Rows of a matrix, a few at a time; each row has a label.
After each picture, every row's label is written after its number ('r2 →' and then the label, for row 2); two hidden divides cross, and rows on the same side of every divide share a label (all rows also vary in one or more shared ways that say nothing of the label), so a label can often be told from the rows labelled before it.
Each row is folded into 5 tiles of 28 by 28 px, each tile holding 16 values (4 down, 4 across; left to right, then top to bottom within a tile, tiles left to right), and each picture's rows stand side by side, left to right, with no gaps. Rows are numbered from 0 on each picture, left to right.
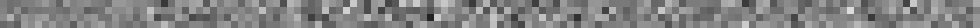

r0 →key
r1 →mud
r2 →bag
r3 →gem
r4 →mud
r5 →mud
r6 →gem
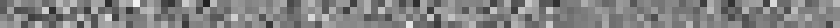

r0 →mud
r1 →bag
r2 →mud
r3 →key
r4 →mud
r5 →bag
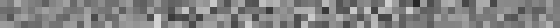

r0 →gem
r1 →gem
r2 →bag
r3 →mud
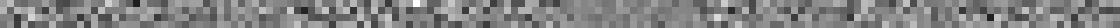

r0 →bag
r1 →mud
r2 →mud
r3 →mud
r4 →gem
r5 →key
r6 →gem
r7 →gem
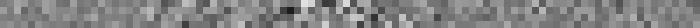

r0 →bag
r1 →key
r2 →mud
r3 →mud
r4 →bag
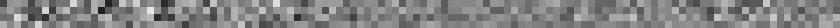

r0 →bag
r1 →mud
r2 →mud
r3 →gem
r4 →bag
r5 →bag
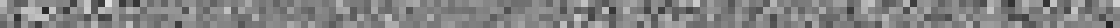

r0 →mud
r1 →gem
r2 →mud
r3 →key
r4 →key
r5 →key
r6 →mud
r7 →bag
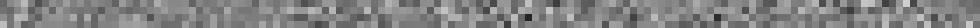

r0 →bag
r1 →gem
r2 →gem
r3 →bag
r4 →key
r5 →mud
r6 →mud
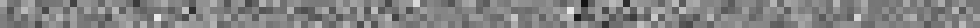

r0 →gem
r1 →bag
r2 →mud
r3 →bag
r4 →mud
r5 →key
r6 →bag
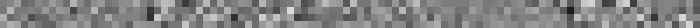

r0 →gem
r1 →gem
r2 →mud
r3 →gem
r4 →mud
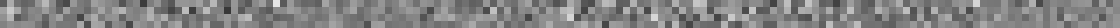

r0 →bag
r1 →key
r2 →bag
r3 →bag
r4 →key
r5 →mud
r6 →mud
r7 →bag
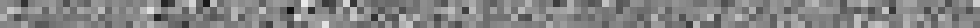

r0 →gem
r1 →gem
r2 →key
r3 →gem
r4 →bag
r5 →key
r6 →key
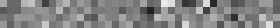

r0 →mud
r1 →mud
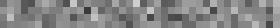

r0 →key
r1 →gem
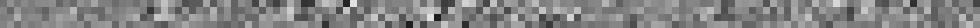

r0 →bag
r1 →bag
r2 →bag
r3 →key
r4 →key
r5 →mud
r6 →gem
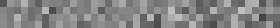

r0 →bag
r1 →key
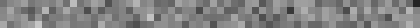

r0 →key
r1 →key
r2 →bag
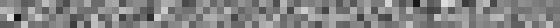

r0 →key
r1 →gem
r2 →bag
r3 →mud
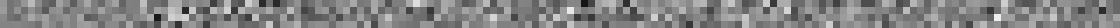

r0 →mud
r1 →mud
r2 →mud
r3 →gem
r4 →gem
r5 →mud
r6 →bag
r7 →bag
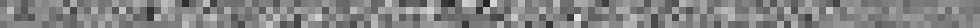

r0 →mud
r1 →gem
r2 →key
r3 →bag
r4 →gem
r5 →bag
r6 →gem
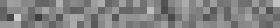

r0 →gem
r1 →mud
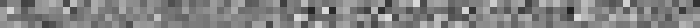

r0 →gem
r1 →bag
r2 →key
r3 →bag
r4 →bag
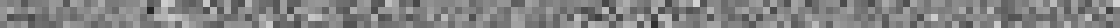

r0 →gem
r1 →key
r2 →key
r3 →key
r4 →mud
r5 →gem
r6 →bag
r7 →mud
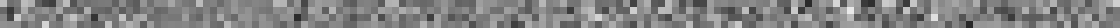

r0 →gem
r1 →mud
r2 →mud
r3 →gem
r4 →key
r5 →key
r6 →bag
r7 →mud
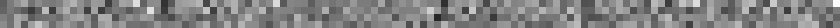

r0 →key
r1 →mud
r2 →bag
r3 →mud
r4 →gem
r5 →key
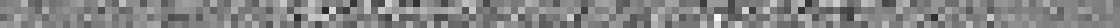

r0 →bag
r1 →gem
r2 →mud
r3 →gem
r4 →key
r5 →bag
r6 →mud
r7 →key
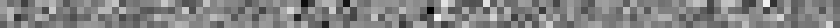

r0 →mud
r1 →key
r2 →gem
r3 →bag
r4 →key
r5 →mud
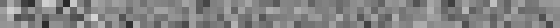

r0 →bag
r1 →bag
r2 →bag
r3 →bag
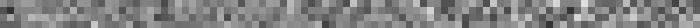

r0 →key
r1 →mud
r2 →bag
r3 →key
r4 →bag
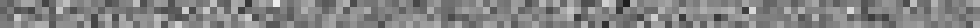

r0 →mud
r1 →key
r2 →gem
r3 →gem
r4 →bag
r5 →gem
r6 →gem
